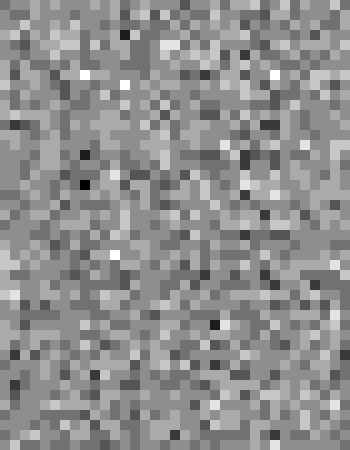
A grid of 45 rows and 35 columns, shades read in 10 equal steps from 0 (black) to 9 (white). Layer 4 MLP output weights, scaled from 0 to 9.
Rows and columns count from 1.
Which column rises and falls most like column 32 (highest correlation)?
13
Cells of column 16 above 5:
12
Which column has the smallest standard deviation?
5
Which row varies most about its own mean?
8
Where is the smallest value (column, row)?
9, 19
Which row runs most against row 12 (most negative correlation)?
6
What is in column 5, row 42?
4
